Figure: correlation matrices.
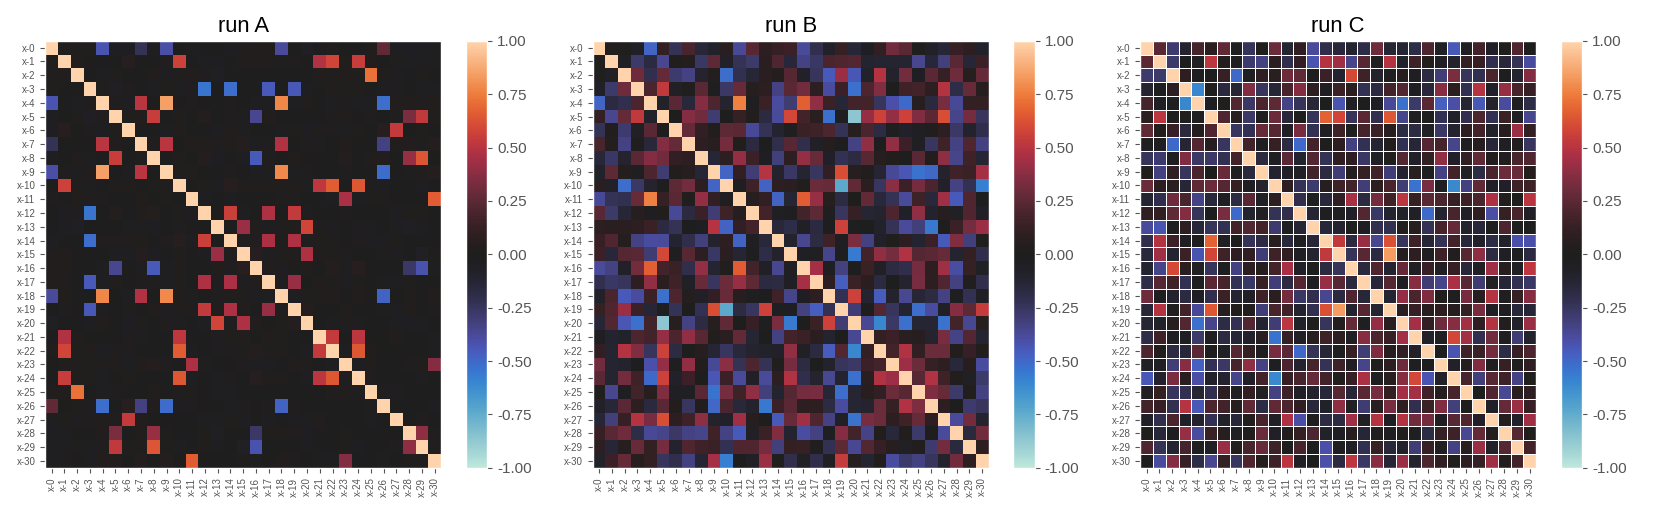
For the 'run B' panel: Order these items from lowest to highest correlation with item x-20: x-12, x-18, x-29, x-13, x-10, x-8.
x-29, x-8, x-13, x-12, x-10, x-18
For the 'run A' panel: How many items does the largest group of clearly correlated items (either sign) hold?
6
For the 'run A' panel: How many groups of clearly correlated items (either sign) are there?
8
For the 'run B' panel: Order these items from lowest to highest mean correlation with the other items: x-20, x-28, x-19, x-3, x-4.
x-20, x-28, x-19, x-4, x-3
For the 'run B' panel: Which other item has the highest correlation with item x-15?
x-5
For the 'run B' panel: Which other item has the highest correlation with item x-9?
x-19
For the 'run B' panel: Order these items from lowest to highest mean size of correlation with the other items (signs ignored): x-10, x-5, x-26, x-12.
x-12, x-26, x-10, x-5
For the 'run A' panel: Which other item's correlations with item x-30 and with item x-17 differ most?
x-11
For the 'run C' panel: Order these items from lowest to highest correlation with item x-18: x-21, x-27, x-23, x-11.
x-23, x-21, x-11, x-27
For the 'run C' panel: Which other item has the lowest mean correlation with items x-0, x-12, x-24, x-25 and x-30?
x-7
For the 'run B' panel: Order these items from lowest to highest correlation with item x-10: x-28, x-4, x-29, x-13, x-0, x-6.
x-13, x-28, x-29, x-4, x-0, x-6
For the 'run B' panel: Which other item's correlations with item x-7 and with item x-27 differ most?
x-16
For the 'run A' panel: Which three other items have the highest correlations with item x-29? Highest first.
x-8, x-5, x-28
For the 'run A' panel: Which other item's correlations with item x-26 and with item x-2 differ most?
x-25
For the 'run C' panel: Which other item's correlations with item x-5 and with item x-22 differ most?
x-14
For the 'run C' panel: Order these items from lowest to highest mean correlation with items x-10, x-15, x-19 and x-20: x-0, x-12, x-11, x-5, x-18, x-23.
x-12, x-0, x-18, x-23, x-11, x-5
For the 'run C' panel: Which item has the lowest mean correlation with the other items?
x-4
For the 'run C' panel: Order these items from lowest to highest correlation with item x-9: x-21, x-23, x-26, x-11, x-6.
x-23, x-26, x-11, x-21, x-6
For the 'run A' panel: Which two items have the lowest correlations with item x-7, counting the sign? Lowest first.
x-26, x-0
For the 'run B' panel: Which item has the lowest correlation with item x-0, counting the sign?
x-4
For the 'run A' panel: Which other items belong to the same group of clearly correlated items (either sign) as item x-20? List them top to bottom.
x-13, x-15
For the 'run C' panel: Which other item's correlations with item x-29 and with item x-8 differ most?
x-6
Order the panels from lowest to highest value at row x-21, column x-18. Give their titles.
run B, run A, run C
